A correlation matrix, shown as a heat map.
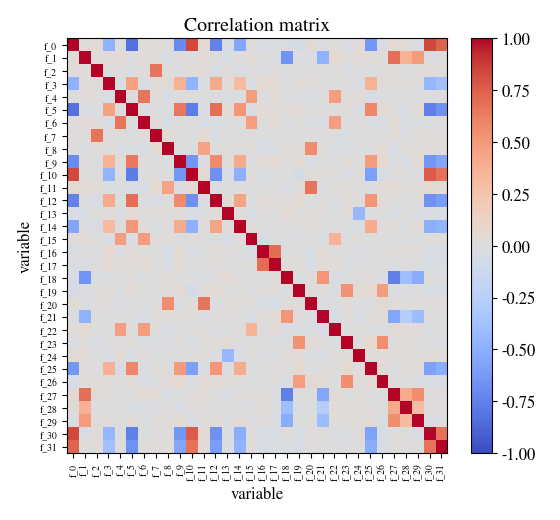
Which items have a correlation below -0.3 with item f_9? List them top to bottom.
f_0, f_10, f_30, f_31
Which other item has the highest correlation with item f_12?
f_5
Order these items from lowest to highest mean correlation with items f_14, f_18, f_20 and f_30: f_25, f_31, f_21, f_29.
f_29, f_25, f_31, f_21
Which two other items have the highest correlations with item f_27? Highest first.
f_1, f_29
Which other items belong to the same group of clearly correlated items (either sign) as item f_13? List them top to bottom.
f_24
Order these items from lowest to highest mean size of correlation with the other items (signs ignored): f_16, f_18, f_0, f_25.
f_16, f_18, f_25, f_0
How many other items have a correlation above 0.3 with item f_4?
3
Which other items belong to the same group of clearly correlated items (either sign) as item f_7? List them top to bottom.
f_2
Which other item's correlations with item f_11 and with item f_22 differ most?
f_20
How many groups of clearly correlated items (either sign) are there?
8
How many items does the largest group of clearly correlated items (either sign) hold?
10
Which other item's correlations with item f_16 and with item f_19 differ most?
f_17
